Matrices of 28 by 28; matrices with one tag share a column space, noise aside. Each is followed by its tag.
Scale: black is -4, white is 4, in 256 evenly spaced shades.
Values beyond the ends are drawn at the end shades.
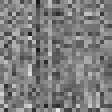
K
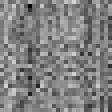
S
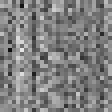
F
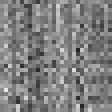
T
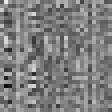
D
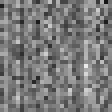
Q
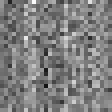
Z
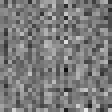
K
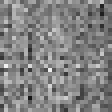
T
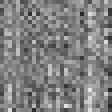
K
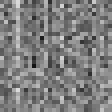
Z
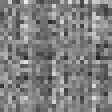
Q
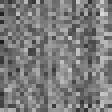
K
